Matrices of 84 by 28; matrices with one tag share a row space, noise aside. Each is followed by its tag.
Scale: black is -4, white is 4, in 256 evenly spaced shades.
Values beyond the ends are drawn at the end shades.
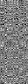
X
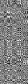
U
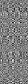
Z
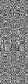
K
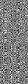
K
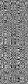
K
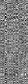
X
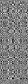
Z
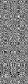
K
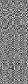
Z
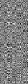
U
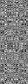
X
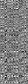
X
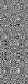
K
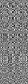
Z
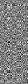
U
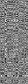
X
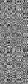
U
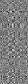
Z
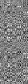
U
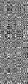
U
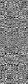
X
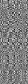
Z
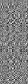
Z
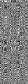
K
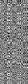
U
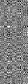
U
